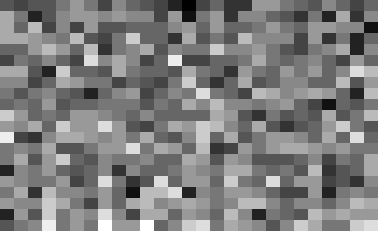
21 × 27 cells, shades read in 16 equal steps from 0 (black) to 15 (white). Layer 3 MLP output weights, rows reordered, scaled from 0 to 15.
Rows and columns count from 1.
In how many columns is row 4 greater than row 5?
11
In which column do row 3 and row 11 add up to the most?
1
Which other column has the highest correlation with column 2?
18
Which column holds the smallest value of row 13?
3
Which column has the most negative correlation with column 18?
24
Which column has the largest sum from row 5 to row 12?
27
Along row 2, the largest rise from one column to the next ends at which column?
25
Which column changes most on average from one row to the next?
13
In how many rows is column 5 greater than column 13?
11
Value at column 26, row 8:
5
